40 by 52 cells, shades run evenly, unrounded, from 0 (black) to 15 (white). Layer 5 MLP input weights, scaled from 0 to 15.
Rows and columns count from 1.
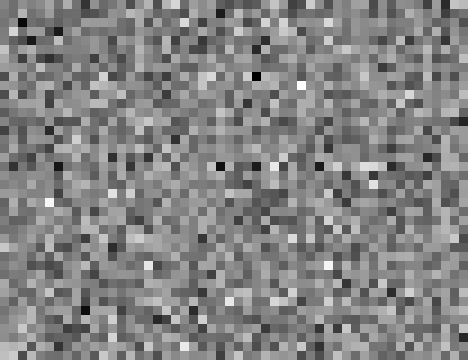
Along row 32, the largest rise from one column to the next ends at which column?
43
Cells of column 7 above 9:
9
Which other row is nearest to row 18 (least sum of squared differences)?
29
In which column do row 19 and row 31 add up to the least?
7
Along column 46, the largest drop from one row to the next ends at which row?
34
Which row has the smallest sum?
5
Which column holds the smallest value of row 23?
39
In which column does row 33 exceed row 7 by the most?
6
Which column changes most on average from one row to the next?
37
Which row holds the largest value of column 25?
13
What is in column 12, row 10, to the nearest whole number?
11
